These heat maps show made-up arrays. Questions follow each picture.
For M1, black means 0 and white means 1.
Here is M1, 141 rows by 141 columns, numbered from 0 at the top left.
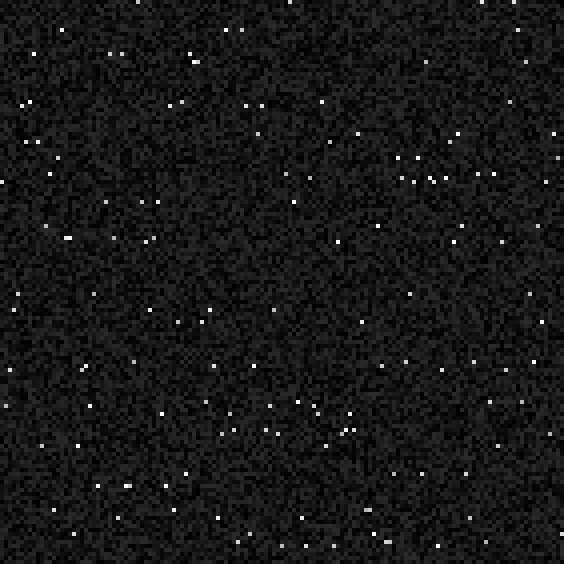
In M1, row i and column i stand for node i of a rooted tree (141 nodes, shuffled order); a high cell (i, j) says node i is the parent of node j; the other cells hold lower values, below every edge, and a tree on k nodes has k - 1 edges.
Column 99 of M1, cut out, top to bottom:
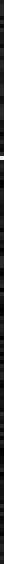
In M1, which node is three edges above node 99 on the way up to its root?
80
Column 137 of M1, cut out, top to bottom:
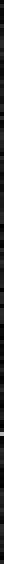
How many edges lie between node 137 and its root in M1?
3
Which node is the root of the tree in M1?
25
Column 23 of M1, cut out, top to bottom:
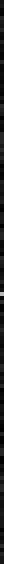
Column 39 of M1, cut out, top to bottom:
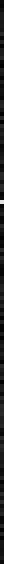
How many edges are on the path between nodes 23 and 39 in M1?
3
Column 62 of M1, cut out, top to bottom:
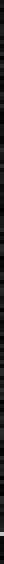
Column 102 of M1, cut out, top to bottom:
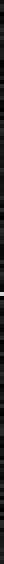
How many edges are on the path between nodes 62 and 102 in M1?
6
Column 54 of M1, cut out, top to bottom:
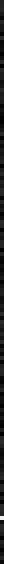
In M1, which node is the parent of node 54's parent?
7
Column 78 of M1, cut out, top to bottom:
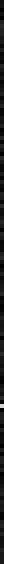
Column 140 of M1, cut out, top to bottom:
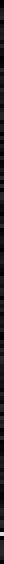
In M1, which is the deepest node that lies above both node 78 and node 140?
90
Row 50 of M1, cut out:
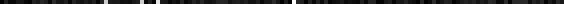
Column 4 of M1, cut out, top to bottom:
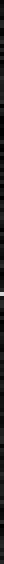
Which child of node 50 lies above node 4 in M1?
73
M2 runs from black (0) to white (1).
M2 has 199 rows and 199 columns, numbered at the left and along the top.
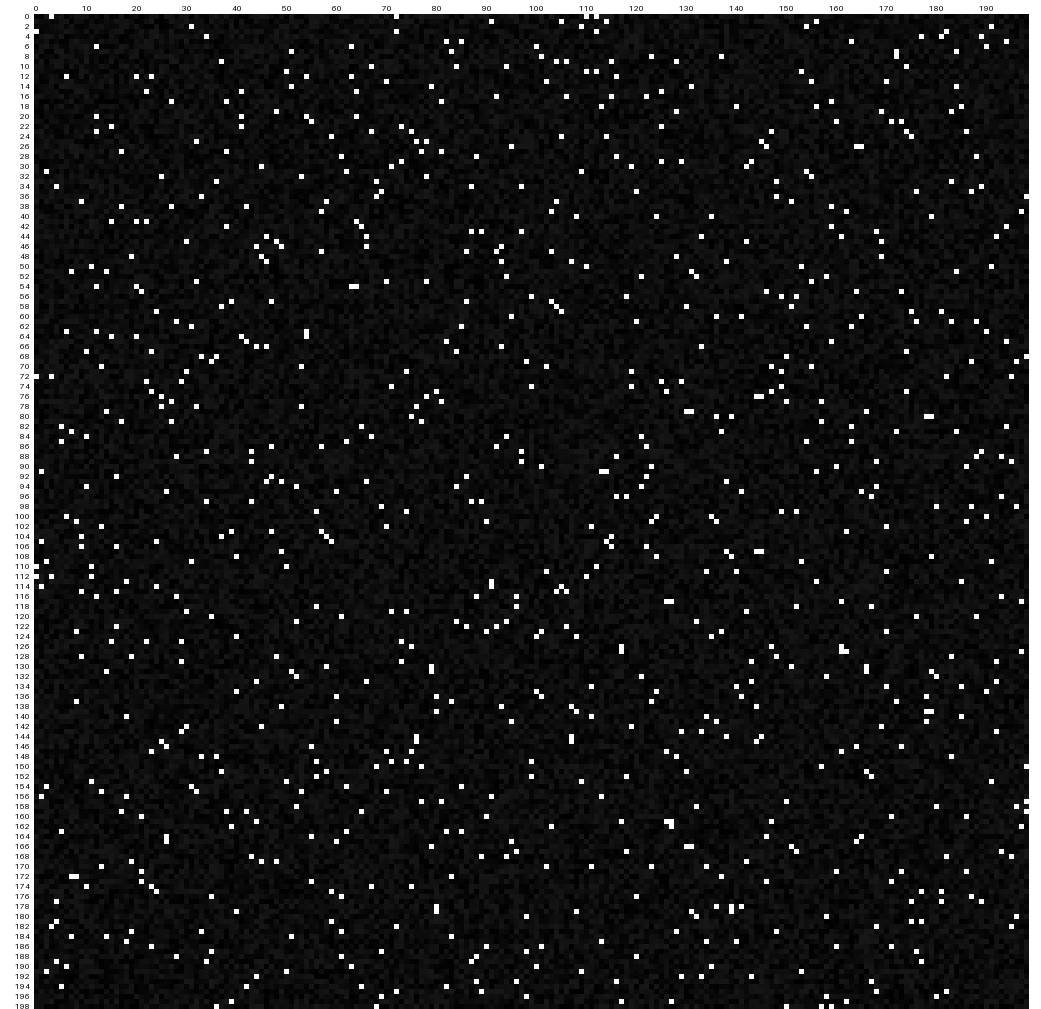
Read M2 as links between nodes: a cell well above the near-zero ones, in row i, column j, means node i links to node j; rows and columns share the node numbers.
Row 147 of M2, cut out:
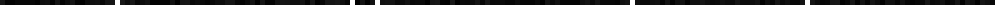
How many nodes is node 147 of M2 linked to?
5
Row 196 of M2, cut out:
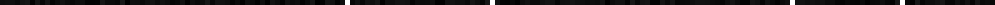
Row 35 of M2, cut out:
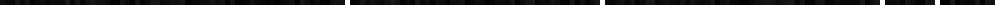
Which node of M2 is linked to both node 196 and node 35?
node 69
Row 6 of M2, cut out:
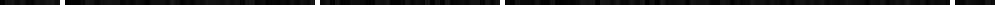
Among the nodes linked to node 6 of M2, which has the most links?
node 12
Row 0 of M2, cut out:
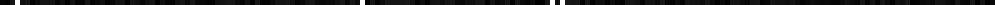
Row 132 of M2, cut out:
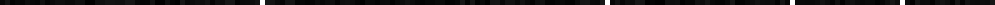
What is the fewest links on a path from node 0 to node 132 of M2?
6
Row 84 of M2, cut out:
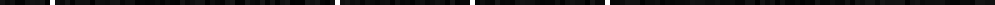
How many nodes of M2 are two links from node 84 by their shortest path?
5
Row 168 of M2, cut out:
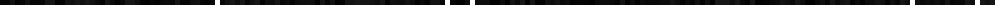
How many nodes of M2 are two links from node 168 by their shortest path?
8
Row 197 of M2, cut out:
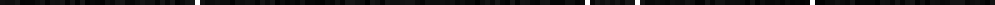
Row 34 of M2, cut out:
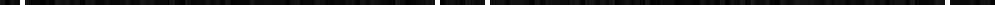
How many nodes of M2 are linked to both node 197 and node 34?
0
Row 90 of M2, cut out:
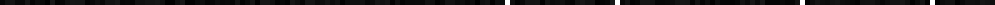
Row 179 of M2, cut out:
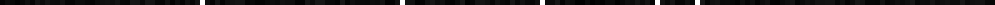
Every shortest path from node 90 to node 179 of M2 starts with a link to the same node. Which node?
node 101
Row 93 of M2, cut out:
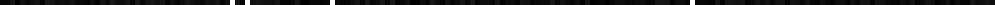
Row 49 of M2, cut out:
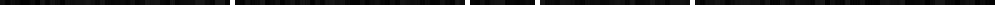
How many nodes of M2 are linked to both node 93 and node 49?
2
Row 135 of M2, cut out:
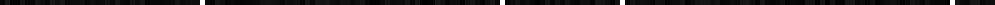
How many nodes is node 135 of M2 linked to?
4
